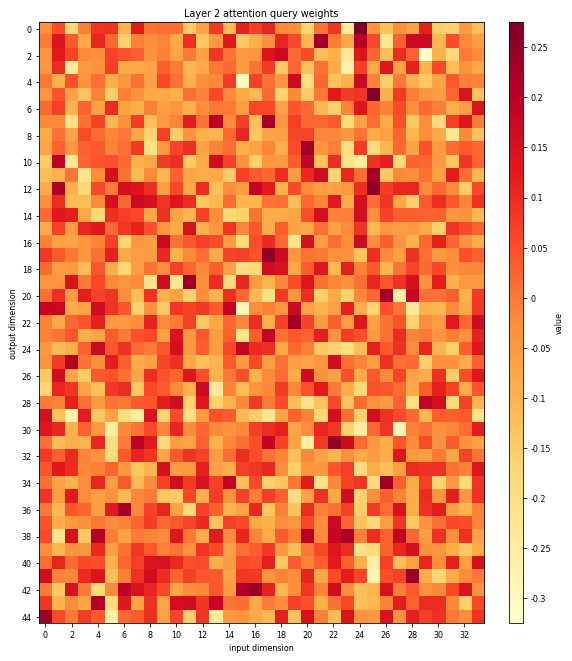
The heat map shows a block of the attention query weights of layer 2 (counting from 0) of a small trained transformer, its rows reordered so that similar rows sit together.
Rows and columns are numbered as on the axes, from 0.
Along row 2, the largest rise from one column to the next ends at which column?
24
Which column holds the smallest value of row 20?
27
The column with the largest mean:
4
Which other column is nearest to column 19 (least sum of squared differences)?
14
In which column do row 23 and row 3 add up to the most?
17
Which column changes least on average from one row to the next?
0
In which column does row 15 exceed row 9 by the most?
8
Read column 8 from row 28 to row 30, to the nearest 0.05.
0.05 0.15 0.05
